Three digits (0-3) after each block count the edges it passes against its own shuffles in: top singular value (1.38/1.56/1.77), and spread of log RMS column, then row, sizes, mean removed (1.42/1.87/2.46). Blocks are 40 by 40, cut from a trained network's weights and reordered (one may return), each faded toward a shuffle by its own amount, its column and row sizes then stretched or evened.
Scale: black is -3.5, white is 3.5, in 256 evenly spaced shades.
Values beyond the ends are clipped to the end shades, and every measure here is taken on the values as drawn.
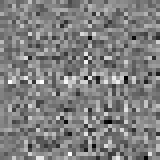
2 2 2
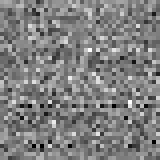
0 0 1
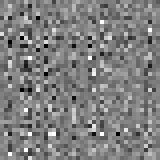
1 3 1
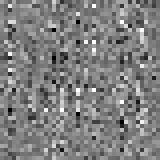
1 3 1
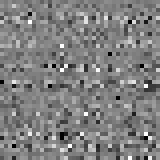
0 1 3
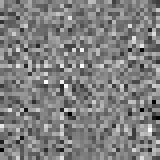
2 2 1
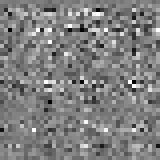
2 1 3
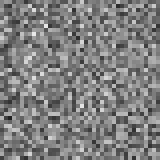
3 0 0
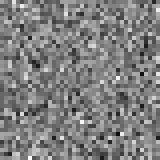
1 0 0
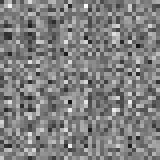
3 3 0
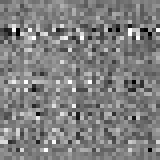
1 0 3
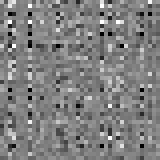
3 3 2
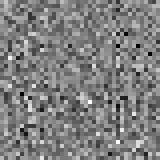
2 1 1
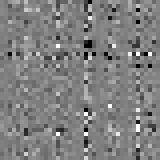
2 3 1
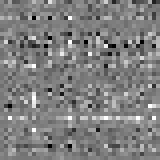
0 2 3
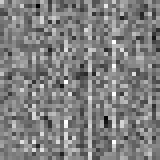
2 2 0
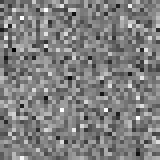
0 1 0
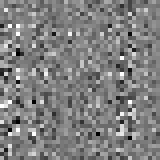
2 3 1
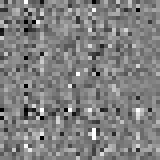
1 2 2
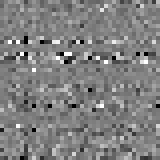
0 0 3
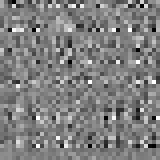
3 1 3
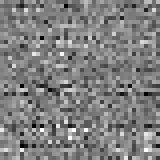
1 1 2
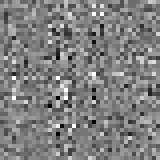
0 2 1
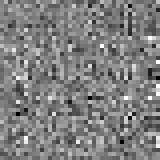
2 2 1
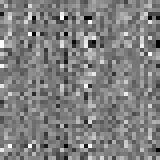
2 2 2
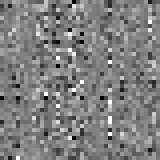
0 3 0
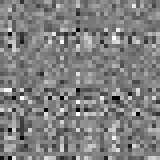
3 2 3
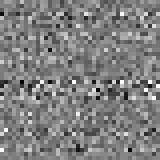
0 0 3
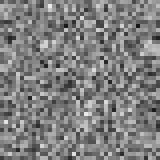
3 0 0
